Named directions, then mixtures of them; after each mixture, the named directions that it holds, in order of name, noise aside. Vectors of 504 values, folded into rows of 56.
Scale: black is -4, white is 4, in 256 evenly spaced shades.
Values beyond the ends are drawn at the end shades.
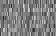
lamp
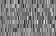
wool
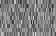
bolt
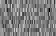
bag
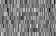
bag, bolt, lamp.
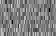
bag, bolt.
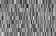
bolt.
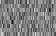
bag, bolt.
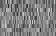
bag, bolt.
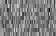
bag.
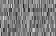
lamp.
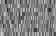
bag, bolt.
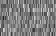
lamp.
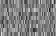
bag, bolt, lamp.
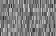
lamp.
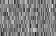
bag, bolt, lamp.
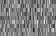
lamp, wool.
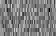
bag.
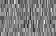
bolt, lamp, wool.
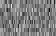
bag.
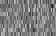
bolt, lamp.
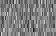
bolt, lamp, wool.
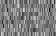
bag, bolt, lamp.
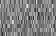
bolt, wool.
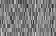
bolt.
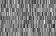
lamp, wool.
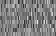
wool.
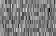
bag.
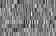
bag, bolt, wool.
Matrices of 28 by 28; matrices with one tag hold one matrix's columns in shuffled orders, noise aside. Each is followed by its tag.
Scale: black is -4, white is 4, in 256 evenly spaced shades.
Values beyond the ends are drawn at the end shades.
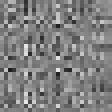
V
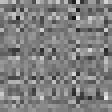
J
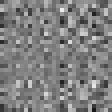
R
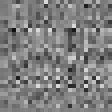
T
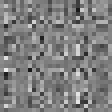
V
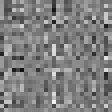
V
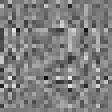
T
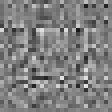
T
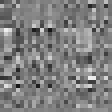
T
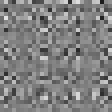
J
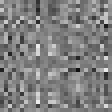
V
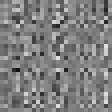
V
